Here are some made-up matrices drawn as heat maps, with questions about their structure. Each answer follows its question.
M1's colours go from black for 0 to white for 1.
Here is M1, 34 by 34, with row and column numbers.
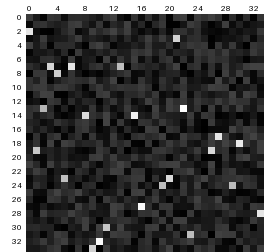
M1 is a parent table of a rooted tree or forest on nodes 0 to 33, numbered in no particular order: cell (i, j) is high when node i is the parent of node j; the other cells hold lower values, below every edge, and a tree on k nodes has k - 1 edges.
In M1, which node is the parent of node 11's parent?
18
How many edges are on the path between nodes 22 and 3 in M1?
3
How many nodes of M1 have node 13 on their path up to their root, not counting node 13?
3
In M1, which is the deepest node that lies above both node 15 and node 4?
14
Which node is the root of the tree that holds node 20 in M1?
31
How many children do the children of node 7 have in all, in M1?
3
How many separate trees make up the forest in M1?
10
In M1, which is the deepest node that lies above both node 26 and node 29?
24
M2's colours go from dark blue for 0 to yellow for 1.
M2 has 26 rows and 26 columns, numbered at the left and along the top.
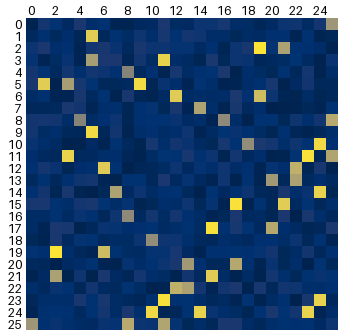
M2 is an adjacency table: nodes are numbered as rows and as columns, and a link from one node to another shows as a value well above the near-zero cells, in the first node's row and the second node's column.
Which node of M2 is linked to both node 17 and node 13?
node 20
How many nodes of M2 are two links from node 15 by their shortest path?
2
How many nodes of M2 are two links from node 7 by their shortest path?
1
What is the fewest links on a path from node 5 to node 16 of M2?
5
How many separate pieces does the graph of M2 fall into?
2
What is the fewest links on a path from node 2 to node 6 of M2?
2
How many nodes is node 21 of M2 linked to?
2
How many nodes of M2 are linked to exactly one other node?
7
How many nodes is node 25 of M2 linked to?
3
